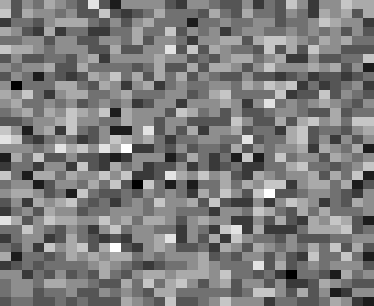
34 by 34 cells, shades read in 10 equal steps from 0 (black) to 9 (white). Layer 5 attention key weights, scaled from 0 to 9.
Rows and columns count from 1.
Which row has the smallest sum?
9
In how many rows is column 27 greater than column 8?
12
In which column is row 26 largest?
22
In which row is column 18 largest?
6
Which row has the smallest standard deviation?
24
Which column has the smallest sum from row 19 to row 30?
23
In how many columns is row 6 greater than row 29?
18
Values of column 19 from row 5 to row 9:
5 3 4 3 5
